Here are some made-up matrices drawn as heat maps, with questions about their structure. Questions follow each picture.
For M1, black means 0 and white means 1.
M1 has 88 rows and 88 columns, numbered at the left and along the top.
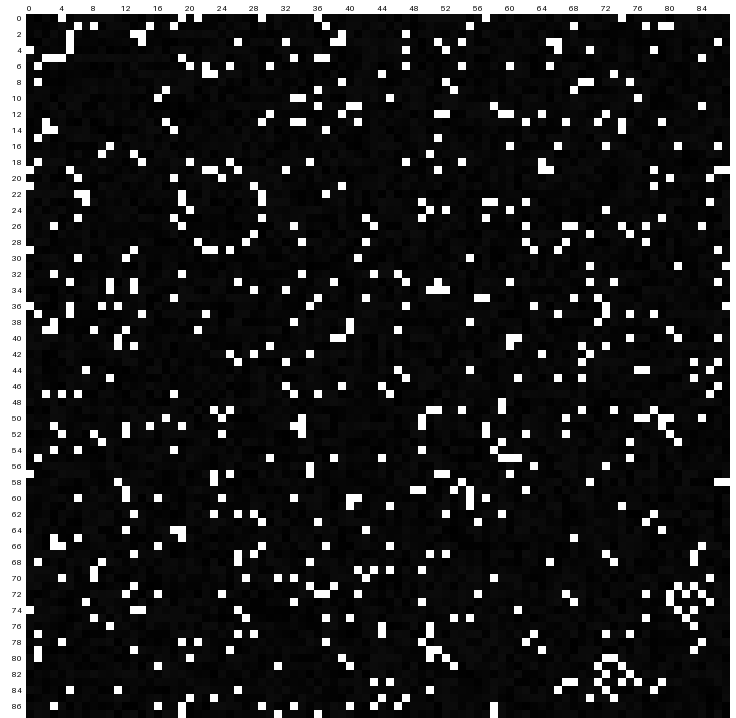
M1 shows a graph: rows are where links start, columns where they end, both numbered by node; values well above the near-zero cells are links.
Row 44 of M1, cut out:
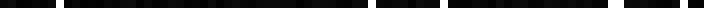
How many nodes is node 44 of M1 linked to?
6
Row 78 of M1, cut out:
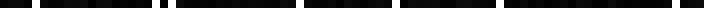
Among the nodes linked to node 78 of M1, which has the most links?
node 19
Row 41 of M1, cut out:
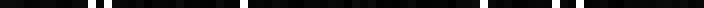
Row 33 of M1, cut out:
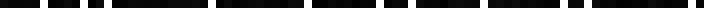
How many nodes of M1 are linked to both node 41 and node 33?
2
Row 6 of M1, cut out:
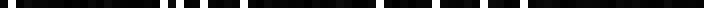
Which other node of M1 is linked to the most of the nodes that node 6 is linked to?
node 18
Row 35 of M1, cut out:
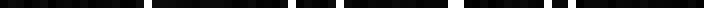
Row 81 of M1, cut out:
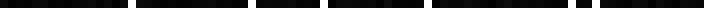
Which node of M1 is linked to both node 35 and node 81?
node 71
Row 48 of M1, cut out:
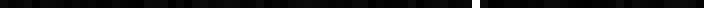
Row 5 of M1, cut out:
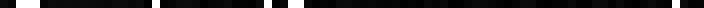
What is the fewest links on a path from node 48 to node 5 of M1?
5
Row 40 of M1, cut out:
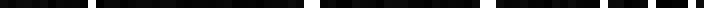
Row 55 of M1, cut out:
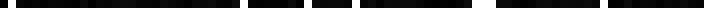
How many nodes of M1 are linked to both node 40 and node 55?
4
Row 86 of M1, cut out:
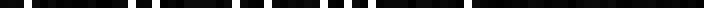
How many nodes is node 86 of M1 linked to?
9
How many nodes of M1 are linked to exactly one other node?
1
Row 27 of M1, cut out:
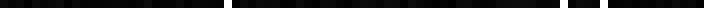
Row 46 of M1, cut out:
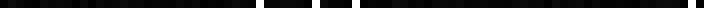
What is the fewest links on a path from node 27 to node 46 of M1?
4
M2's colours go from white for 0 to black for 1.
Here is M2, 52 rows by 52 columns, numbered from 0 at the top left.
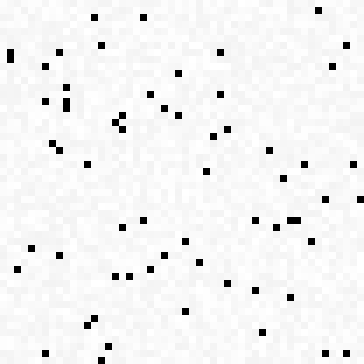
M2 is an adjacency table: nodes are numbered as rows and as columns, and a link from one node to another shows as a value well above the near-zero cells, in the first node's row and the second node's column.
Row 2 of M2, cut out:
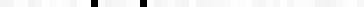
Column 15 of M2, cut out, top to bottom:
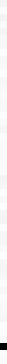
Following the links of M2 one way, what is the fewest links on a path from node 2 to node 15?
7
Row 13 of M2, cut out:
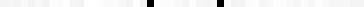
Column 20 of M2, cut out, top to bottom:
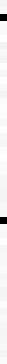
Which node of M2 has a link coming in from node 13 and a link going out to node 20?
node 31
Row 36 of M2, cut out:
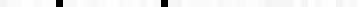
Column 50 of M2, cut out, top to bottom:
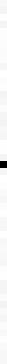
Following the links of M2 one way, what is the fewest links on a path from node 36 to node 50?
2
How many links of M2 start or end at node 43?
1
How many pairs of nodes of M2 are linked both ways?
3
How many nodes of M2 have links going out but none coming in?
5
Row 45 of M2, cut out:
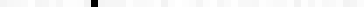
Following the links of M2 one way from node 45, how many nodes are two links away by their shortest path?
2
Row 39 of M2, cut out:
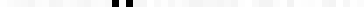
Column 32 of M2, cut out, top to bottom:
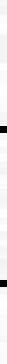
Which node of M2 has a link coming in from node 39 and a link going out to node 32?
node 18
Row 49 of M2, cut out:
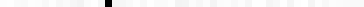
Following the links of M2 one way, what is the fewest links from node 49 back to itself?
4
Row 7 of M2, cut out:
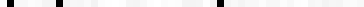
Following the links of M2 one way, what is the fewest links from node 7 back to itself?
3
